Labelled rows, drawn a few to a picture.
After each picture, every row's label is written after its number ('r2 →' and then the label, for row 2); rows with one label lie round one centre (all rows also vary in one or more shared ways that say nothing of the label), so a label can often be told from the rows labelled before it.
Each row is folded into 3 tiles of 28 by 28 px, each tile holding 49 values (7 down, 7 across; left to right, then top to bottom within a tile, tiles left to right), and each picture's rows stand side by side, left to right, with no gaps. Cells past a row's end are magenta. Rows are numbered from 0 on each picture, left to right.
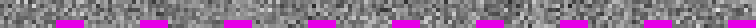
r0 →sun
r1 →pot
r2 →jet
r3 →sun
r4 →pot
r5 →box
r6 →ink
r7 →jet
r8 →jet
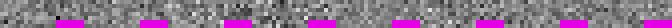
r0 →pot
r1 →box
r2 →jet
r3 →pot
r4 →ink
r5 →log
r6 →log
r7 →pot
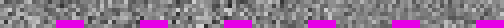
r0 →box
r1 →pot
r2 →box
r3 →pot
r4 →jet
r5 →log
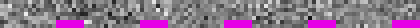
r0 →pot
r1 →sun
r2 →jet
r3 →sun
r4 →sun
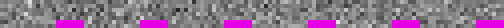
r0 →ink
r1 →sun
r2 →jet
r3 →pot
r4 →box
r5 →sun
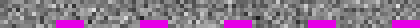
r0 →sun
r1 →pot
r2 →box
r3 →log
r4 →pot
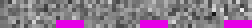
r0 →box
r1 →sun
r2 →jet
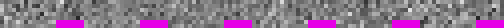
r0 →ink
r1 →box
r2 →log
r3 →jet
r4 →pot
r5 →log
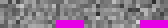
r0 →jet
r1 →sun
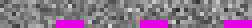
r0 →sun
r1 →jet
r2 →log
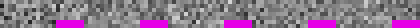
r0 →pot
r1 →ink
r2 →sun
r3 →log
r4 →box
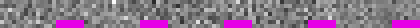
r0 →pot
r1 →jet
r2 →ink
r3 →pot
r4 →ink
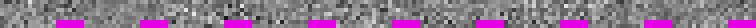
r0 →box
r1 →box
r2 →box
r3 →jet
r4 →pot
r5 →ink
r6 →jet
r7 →sun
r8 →box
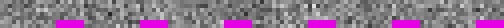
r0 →ink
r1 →log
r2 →sun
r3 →box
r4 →pot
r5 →ink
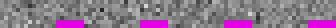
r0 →pot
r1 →jet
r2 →sun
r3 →log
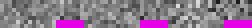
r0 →log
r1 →pot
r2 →pot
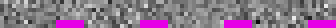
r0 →sun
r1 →box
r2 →sun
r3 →jet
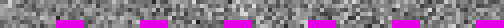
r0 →pot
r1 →log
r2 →jet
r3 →jet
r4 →sun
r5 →box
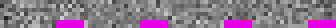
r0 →pot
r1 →sun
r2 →log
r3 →sun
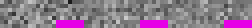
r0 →sun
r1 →jet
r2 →box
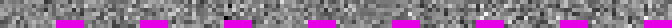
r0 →log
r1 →jet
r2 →sun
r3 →log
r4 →box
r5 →pot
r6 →box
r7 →log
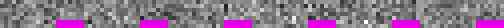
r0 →jet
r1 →ink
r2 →log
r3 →jet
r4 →ink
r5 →jet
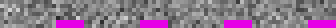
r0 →box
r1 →jet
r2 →log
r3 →pot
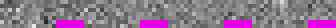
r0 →box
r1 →sun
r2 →ink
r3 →jet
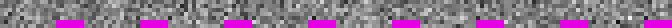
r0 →ink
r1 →ink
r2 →ink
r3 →log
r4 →box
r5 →pot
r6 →pot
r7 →jet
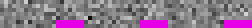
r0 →jet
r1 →sun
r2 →pot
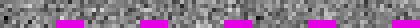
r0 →log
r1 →sun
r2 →sun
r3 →log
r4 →log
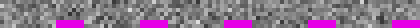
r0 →log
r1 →box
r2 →ink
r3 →ink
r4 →log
